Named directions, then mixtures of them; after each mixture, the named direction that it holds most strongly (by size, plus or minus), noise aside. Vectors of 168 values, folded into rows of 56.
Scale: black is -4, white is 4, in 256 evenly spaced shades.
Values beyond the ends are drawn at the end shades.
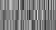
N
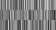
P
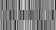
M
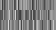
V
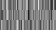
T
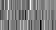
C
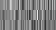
N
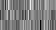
C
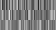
P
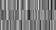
T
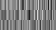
N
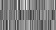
M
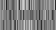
M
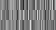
N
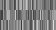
V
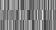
N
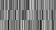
C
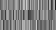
M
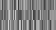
V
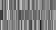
V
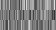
P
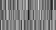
T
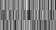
N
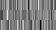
T
